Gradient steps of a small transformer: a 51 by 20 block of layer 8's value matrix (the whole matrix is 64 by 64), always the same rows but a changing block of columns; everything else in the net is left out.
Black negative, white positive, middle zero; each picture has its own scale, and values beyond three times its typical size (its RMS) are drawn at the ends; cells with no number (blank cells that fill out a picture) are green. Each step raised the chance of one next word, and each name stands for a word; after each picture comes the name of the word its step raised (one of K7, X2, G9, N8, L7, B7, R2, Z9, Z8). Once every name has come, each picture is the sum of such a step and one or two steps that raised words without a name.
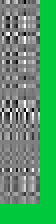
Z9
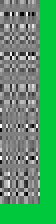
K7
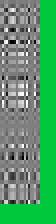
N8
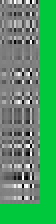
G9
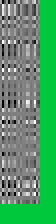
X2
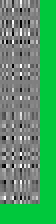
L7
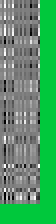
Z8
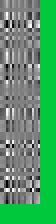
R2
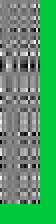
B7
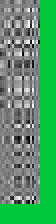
L7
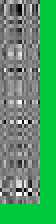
X2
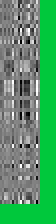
Z8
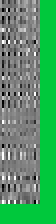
N8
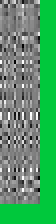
Z9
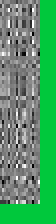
L7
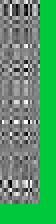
X2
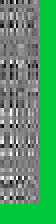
R2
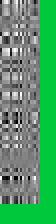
Z9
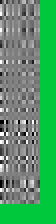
B7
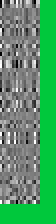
B7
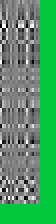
R2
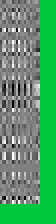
N8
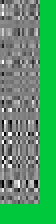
B7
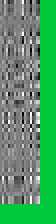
Z9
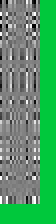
K7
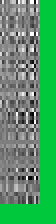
Z9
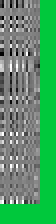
B7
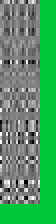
B7
